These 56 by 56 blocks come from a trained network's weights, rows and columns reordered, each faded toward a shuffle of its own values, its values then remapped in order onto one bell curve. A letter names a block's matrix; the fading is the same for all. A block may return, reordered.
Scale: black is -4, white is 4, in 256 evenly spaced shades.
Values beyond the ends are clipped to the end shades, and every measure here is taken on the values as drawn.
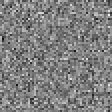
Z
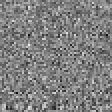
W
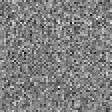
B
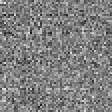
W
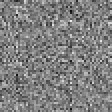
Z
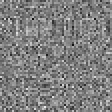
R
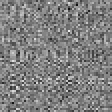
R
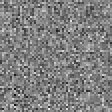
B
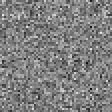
B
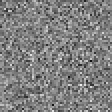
B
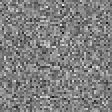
Z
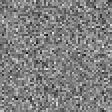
B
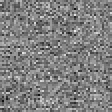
R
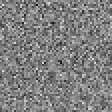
B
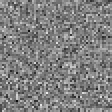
W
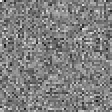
Z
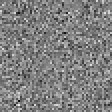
B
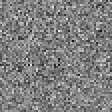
B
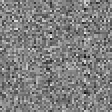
Z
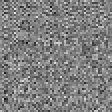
R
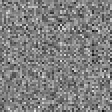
R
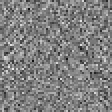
R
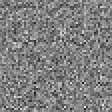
W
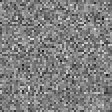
Z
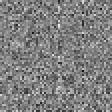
Z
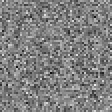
W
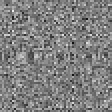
Z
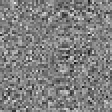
R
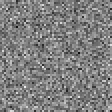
B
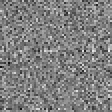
B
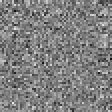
R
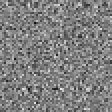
B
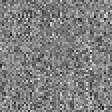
R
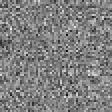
R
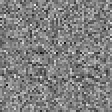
B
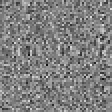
R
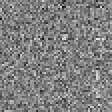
B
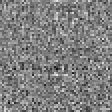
W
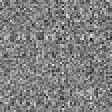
Z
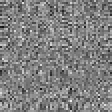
R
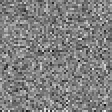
B
